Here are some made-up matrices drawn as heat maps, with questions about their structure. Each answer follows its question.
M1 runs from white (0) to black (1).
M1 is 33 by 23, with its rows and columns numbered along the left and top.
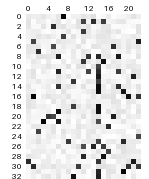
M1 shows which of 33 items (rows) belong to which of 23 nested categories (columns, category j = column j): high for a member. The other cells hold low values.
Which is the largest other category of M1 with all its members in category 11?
15
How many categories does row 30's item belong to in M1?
4
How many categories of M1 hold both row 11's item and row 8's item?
4
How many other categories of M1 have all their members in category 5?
2
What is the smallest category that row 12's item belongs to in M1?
21
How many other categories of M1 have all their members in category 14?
9
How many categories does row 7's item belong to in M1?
1
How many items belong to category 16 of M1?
2
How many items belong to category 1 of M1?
3
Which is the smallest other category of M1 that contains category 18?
6
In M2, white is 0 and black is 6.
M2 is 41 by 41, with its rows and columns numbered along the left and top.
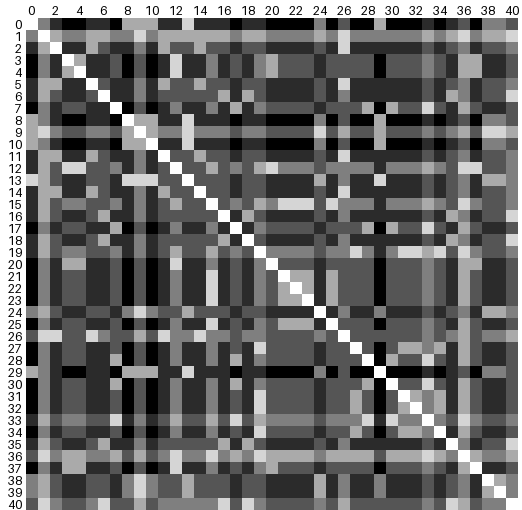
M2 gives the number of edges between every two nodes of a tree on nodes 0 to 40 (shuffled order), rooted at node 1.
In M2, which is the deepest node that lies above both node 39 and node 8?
9
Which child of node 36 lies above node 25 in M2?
15
